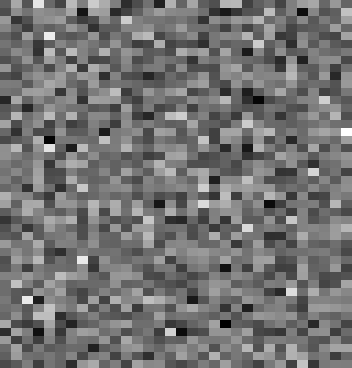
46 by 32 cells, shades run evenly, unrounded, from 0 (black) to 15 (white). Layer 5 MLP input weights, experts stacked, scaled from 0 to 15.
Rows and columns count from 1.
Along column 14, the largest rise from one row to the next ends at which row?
38
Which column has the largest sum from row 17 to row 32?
4
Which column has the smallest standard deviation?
30
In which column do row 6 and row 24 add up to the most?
24
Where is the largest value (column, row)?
32, 17
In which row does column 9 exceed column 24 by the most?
13
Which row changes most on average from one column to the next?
1
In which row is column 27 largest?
37
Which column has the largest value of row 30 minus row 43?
14
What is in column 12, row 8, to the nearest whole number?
8
